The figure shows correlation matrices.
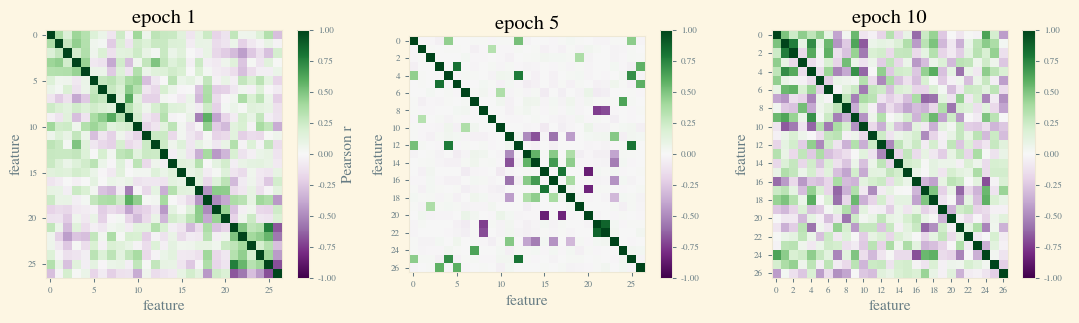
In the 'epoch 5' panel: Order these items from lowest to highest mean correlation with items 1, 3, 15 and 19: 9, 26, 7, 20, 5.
20, 7, 9, 26, 5
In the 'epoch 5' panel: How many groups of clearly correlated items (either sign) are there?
9
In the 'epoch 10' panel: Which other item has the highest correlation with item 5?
0
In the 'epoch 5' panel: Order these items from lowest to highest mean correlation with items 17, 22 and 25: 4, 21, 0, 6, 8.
8, 6, 0, 4, 21
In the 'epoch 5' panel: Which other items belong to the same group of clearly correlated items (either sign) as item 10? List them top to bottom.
6
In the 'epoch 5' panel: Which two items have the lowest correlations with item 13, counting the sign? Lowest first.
11, 23
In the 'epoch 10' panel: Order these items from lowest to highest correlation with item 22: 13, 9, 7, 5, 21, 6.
5, 13, 7, 9, 21, 6
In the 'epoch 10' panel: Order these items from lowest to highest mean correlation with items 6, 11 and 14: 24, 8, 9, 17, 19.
17, 24, 8, 19, 9
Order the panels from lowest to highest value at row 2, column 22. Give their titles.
epoch 1, epoch 5, epoch 10
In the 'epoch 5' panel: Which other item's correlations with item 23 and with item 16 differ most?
14
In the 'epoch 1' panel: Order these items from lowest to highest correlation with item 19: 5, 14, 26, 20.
5, 14, 26, 20
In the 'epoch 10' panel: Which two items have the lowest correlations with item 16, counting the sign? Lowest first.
24, 0
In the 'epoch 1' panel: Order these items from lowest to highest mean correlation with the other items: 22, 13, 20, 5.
20, 22, 13, 5
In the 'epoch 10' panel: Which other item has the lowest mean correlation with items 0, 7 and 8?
26
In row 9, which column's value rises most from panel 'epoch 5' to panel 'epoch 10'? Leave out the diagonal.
4
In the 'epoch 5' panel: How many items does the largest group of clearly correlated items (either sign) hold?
6
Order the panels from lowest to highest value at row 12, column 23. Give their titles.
epoch 10, epoch 5, epoch 1
